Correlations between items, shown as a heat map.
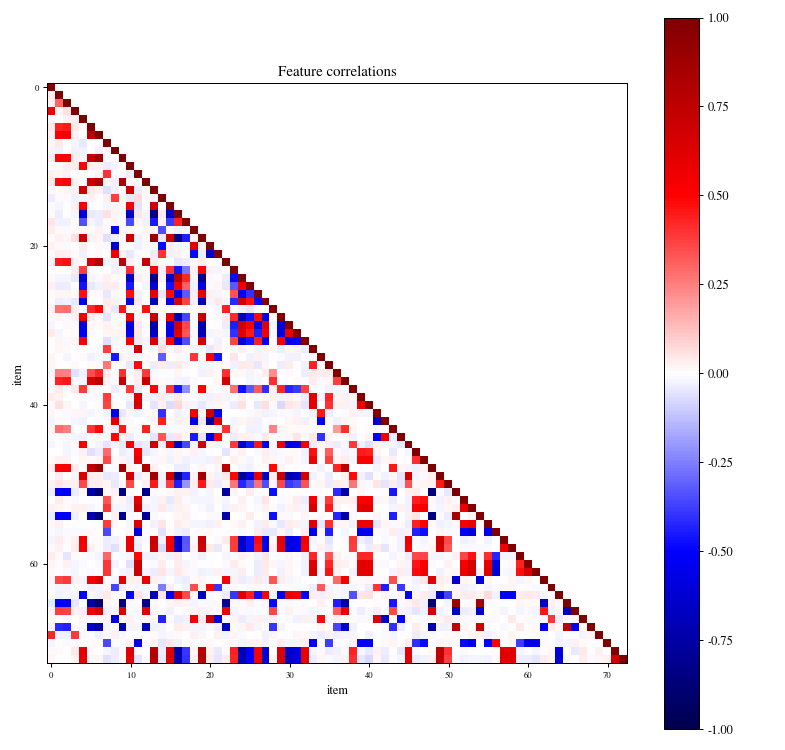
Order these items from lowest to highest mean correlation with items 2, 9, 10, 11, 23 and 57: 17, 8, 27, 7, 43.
27, 17, 8, 7, 43
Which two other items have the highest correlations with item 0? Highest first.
3, 69
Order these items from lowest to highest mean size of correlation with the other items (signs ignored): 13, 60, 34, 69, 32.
69, 34, 60, 32, 13
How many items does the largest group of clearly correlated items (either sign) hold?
25
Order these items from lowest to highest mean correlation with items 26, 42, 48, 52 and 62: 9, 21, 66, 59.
59, 21, 66, 9
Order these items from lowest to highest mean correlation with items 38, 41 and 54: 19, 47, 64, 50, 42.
42, 64, 47, 50, 19
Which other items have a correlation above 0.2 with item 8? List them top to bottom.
14, 21, 42, 44
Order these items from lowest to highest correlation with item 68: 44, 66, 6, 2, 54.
6, 66, 2, 44, 54
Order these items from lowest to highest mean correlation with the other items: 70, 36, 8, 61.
70, 8, 36, 61
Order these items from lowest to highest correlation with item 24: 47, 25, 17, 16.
47, 17, 25, 16
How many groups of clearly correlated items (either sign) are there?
5
